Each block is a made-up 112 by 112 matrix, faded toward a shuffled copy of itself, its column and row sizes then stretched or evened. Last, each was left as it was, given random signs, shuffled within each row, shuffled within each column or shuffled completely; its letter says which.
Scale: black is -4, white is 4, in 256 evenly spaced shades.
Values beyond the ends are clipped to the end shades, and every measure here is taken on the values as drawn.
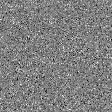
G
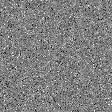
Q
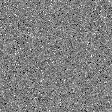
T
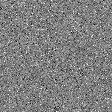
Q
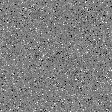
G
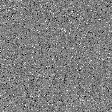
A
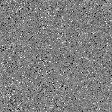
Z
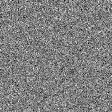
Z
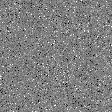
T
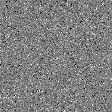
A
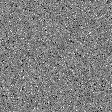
Q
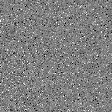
Z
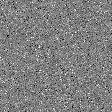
Q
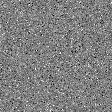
Q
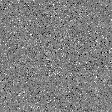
Z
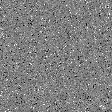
T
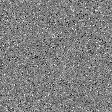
G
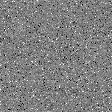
G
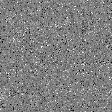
Z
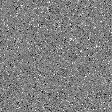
A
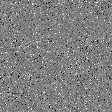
G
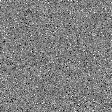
A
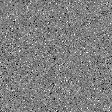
Z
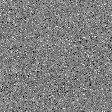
G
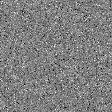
T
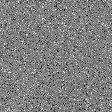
G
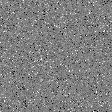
G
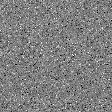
G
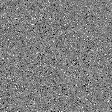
A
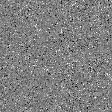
T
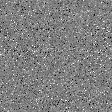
G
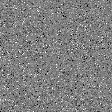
Z
